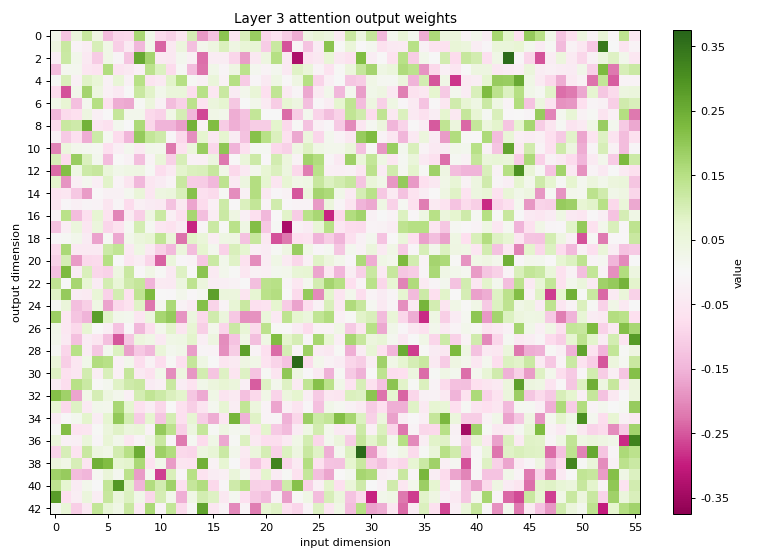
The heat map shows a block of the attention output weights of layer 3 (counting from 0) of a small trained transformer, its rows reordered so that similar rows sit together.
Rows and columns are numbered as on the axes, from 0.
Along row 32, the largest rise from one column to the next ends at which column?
32
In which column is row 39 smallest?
10
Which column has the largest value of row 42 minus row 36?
54
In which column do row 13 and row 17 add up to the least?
13
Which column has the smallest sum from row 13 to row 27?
2
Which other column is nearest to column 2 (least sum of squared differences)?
3
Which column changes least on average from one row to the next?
7
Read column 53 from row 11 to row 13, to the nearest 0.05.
-0.1 0 0.05
